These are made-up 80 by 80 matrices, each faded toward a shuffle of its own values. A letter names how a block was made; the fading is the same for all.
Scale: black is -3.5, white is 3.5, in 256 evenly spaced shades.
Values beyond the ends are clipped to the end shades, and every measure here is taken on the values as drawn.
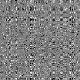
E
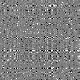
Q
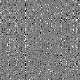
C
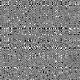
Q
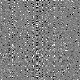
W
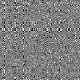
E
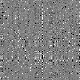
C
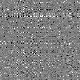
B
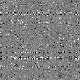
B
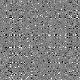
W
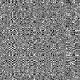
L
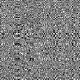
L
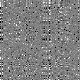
C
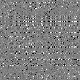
B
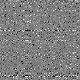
B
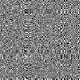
E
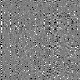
C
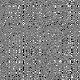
C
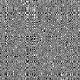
E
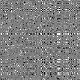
Q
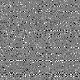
B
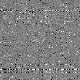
B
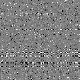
B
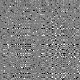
Q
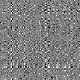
E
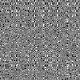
E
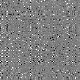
W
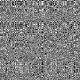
L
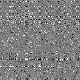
B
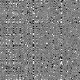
C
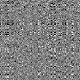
L
